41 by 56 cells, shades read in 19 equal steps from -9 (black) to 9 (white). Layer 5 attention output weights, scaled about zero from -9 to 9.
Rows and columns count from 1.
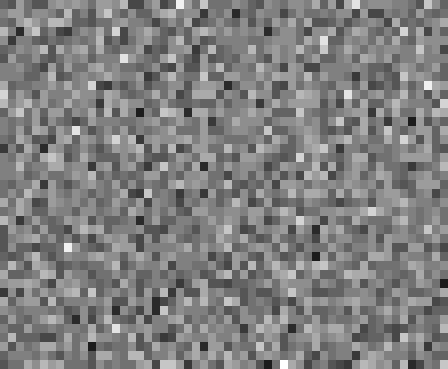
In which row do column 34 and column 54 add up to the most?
10
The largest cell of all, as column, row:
36, 41
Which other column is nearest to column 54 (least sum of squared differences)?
11
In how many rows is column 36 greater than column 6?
21
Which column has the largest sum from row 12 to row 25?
40
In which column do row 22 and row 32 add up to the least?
23
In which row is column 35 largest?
30
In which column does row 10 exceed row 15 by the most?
12
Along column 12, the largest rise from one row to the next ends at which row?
20
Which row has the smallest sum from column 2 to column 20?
35
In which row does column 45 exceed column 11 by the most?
1
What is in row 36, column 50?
-1
